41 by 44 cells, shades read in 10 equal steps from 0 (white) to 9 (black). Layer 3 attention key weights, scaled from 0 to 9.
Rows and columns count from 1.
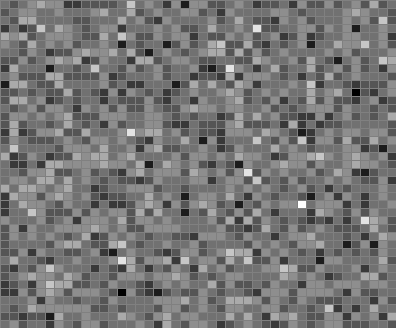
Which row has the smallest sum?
20
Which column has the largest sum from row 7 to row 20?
1
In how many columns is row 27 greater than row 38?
20
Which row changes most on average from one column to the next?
9
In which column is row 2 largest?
25
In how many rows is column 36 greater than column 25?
13
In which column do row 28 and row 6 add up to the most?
35
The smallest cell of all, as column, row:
34, 26
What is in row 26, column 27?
8
